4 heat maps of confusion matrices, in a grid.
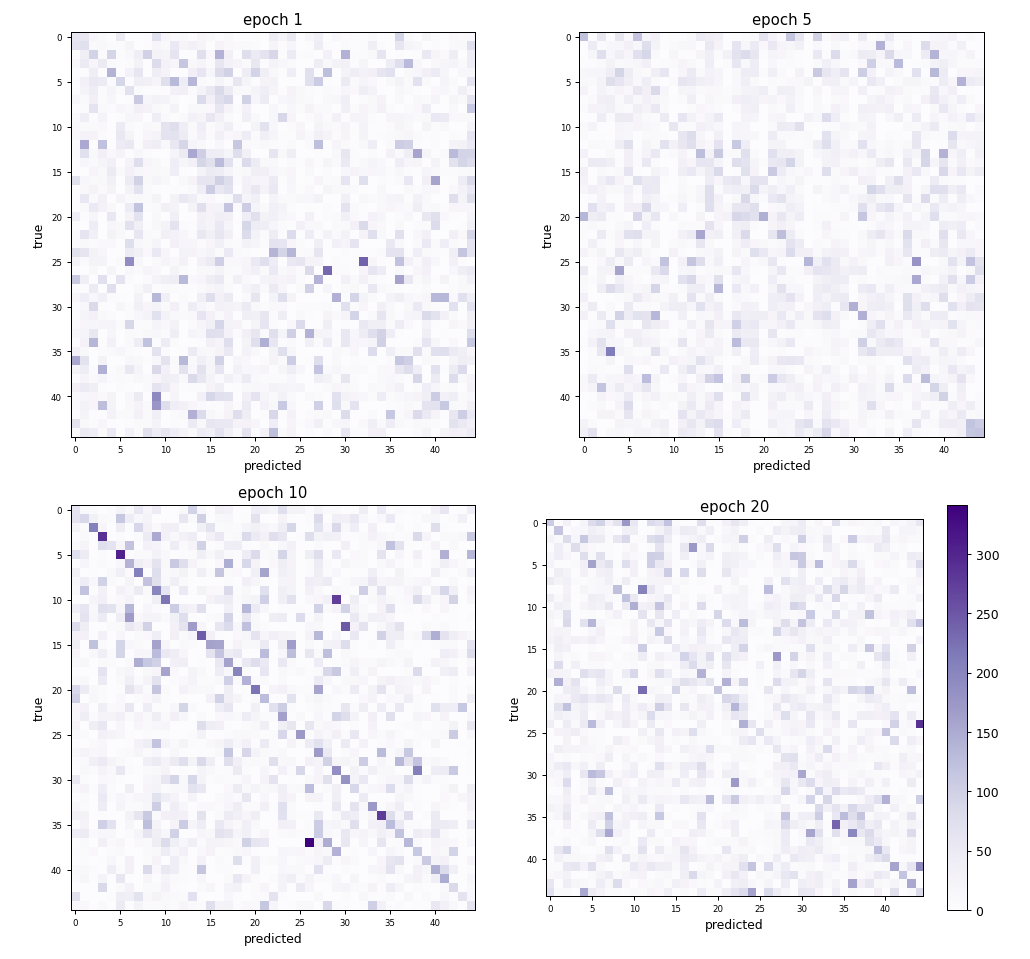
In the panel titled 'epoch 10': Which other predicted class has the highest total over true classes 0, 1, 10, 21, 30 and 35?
29
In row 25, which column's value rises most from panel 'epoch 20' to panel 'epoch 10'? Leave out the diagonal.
42
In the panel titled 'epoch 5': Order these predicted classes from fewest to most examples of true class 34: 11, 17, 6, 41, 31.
41, 6, 11, 31, 17
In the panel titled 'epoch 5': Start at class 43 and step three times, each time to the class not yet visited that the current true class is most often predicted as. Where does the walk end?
37
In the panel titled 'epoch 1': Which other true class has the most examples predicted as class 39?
31
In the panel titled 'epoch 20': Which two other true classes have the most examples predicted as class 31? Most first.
37, 11
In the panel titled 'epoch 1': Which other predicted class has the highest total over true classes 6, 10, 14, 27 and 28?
16
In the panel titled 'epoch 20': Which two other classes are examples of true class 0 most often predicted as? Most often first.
9, 14
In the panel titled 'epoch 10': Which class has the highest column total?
9
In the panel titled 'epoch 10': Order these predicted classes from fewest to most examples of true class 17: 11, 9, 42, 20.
42, 11, 20, 9
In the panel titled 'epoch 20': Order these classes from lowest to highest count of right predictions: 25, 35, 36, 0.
36, 25, 0, 35
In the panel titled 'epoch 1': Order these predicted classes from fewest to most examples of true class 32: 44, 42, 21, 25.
42, 44, 21, 25
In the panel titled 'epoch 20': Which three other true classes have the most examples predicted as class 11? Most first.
20, 8, 15
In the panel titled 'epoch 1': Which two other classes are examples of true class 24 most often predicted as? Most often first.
22, 43
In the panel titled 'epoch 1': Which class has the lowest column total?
25
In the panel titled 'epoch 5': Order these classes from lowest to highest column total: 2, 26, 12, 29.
29, 26, 2, 12
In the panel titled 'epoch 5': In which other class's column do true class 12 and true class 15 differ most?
17
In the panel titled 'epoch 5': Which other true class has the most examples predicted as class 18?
38
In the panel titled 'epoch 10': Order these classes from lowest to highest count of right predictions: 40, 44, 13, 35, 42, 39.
44, 42, 39, 35, 40, 13
